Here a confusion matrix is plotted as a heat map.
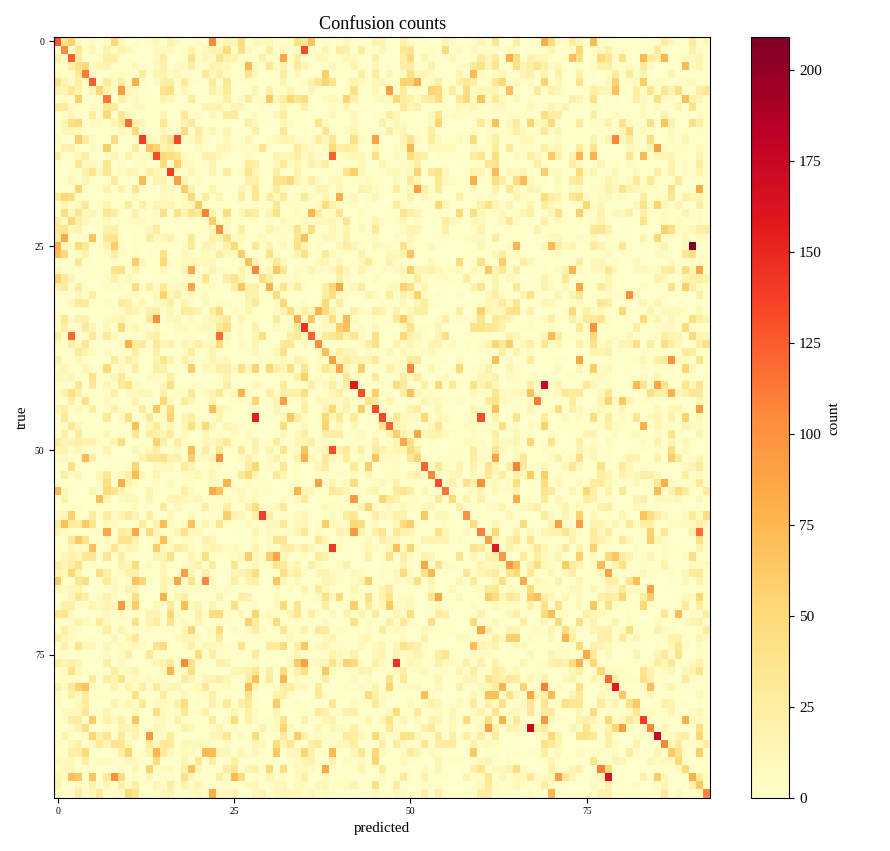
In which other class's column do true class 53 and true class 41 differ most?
11
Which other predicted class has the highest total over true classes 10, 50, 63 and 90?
78
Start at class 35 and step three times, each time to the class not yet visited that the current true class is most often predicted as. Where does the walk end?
51
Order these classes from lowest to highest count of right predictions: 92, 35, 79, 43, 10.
92, 10, 43, 35, 79
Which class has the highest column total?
62
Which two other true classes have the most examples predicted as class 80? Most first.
84, 44
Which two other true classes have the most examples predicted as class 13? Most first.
85, 89
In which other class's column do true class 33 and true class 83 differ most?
69
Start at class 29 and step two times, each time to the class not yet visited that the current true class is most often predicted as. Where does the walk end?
22
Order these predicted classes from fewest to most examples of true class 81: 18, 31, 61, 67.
61, 67, 18, 31
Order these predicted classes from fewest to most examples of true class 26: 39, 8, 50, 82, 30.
82, 39, 8, 30, 50
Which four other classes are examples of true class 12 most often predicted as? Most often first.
17, 79, 45, 3
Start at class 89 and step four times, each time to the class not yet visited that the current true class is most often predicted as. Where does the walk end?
39
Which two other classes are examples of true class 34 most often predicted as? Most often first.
14, 41
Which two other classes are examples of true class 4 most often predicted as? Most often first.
59, 38
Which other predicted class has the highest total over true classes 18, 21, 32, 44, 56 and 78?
28
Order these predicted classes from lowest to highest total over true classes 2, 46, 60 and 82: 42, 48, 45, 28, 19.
45, 19, 48, 42, 28
